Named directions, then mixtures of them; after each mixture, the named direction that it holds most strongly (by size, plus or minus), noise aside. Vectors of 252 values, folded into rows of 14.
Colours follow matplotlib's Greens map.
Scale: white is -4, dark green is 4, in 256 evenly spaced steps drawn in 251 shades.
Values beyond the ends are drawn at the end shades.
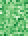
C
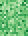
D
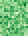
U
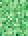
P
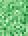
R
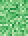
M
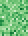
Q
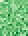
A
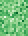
D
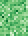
R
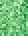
D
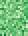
C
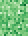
D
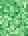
U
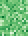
Q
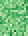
M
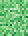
M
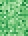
D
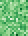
P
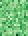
P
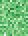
M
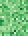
Q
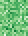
M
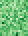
P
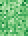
D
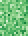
R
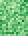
D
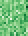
R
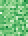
C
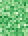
U
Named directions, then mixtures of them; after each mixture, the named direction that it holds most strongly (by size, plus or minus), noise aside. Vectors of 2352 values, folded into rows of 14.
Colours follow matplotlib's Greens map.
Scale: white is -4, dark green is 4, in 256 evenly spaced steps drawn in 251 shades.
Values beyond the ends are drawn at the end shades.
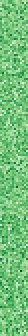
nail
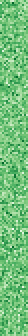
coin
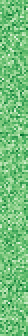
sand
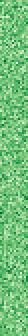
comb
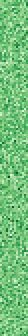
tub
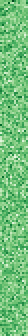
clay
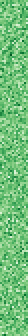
tub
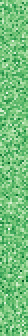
nail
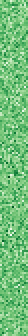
tub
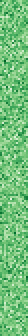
comb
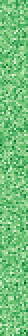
nail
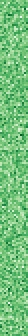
sand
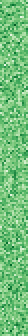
sand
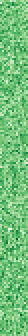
coin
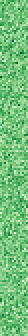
comb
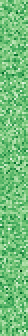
nail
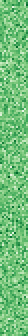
tub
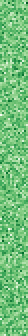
nail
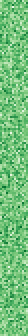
tub
